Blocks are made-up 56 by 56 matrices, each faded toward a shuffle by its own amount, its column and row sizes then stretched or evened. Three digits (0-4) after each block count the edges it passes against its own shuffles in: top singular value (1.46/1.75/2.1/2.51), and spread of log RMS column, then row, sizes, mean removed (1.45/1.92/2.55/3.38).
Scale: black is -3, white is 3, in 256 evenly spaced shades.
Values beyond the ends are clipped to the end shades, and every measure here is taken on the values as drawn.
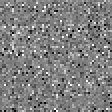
0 0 1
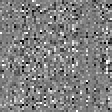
2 3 1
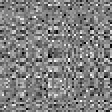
4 2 1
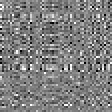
4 3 3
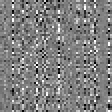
4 4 0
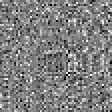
3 1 1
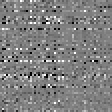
2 3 4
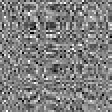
4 1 1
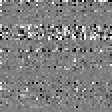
2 2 4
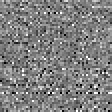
2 0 2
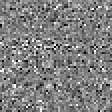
2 0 2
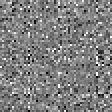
3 2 1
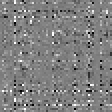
1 3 3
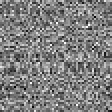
3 0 0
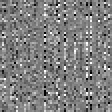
3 4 1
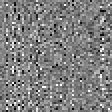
3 3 0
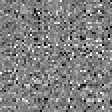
2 1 2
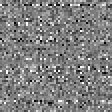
2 1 3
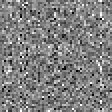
2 2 0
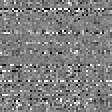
2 1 4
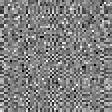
4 2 0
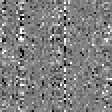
3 3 1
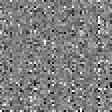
1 3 2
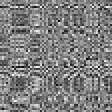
4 1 3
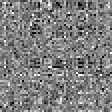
3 1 2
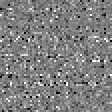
0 0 2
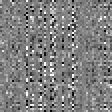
3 4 0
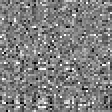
2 0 1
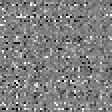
0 2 3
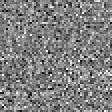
2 0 1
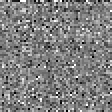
1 0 2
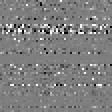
2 0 4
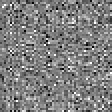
3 1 0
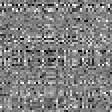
4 0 3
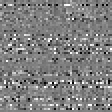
2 0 4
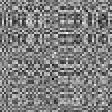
4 0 3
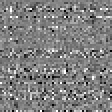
1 1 4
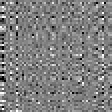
4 3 2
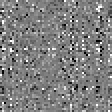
2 3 1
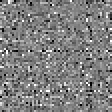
1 2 2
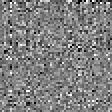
2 2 2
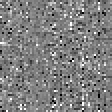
0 3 0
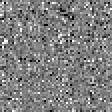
0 1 2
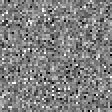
1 0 1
